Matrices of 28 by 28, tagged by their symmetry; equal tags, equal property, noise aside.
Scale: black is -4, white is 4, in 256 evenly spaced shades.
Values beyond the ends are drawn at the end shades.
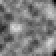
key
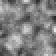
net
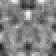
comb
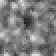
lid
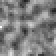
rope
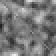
lid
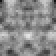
comb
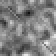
lid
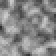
net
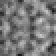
key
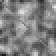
lid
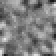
rope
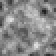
net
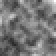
net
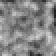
lid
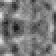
key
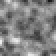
lid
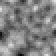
net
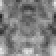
comb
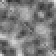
net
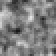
rope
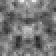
comb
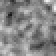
net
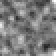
lid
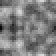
key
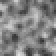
lid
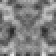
comb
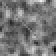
lid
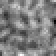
rope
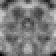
comb
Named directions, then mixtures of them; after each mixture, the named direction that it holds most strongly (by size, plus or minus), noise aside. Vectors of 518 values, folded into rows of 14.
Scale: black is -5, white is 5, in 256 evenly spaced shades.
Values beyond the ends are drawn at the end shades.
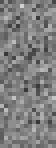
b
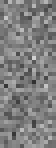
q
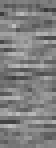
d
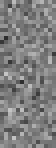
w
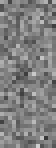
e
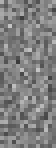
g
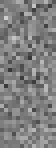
q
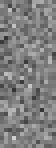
w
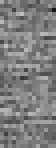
d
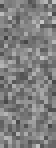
e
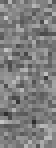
q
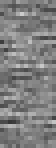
d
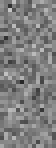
w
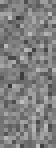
g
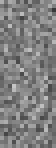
g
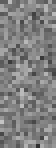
e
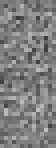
b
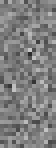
g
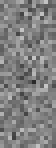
q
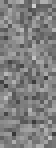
q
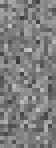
g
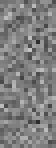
b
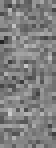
w
